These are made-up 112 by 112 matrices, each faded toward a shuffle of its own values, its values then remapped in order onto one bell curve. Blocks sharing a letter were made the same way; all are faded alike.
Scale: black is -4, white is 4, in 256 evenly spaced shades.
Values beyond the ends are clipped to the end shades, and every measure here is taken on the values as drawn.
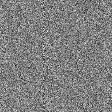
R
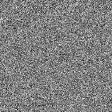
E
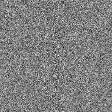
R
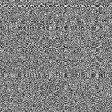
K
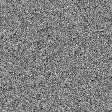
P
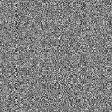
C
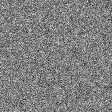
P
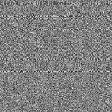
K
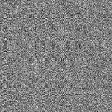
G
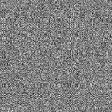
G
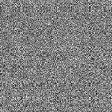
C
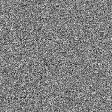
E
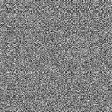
G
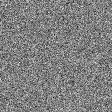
P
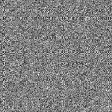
C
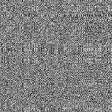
G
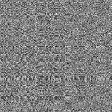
K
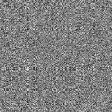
C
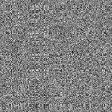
C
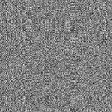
G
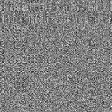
G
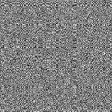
K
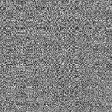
K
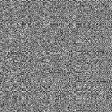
K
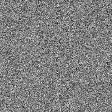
R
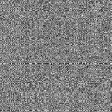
K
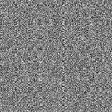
G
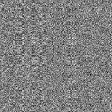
G
